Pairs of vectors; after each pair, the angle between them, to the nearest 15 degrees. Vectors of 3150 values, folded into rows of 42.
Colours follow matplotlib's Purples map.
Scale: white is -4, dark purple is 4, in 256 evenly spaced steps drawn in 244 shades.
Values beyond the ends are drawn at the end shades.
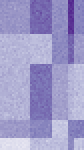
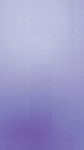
105 degrees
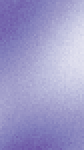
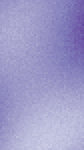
135 degrees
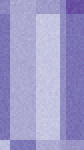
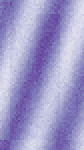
105 degrees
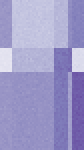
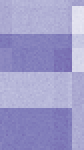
90 degrees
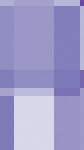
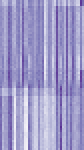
60 degrees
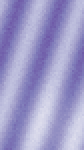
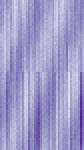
135 degrees
